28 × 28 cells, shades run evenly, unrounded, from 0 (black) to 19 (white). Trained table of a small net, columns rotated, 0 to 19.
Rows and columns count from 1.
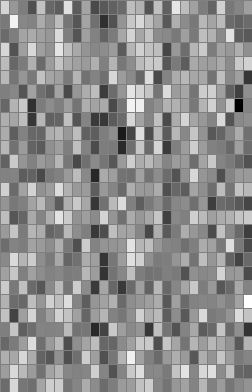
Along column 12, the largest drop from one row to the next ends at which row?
17
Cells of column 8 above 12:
11
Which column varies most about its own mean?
28
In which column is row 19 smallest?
12
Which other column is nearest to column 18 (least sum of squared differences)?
8
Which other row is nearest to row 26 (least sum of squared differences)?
19
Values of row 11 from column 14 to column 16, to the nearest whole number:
3 8 15
